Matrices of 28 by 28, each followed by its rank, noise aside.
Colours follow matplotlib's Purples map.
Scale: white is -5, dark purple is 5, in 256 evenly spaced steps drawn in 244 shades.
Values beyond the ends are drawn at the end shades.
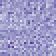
six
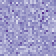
seven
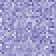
seven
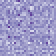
five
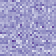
six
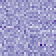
six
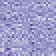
five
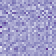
five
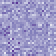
six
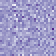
five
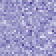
eight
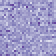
eight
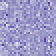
seven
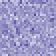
six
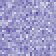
six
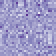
five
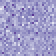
eight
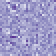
six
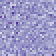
eight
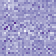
seven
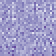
six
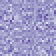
six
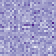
five
